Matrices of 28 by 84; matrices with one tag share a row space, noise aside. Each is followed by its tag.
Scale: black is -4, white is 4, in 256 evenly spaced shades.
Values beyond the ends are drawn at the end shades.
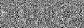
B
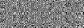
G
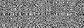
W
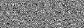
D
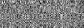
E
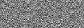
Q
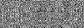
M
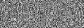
W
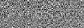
Q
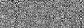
B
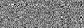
B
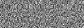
W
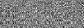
D
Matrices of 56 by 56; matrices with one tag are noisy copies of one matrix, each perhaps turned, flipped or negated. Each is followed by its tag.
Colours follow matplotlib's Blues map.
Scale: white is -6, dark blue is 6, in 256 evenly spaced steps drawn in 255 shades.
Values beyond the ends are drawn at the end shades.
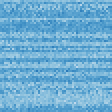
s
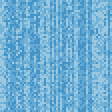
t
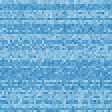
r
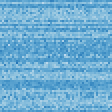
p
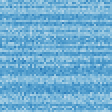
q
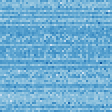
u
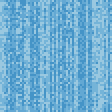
t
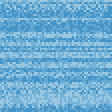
s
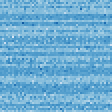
q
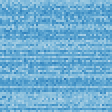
t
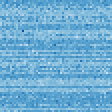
t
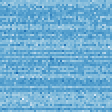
t
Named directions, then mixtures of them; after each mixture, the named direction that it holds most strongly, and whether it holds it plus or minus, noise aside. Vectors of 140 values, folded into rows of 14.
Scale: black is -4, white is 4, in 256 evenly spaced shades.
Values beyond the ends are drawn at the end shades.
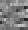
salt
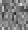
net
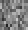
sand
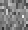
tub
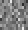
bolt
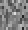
tub, minus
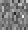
net, plus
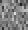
net, minus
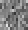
sand, minus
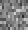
sand, plus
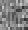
salt, plus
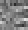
salt, minus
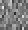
tub, plus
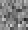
sand, minus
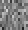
bolt, minus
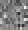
salt, minus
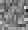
salt, minus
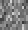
bolt, plus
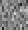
net, minus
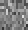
tub, plus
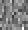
bolt, plus
